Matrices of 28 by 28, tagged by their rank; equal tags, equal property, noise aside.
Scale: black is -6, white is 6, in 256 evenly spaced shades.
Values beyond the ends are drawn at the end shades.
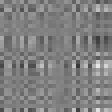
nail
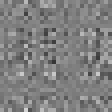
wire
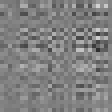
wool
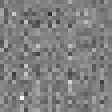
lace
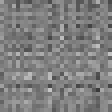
wire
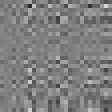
wool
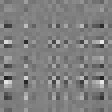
nail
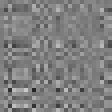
wool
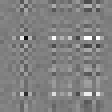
nail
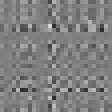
wool
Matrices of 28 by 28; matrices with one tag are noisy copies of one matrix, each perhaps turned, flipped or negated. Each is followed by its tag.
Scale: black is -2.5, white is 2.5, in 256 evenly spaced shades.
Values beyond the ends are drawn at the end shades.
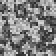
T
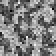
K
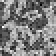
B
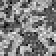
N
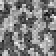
K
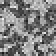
N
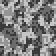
K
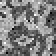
B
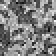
N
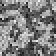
B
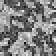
N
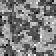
T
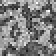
B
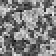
T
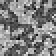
N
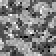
K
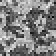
B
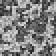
T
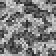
K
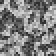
N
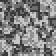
T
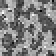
K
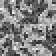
N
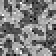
N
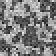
T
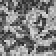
B
